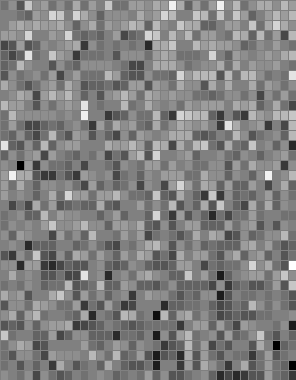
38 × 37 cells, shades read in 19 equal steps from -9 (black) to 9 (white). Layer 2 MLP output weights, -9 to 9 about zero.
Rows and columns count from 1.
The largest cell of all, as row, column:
27, 37
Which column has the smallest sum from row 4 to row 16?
5
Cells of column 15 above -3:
27
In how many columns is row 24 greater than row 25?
22
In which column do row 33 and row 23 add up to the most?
7
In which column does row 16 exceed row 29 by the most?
20
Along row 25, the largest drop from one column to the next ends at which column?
4
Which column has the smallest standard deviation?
13
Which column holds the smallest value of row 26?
2
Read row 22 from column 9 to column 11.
1 1 0
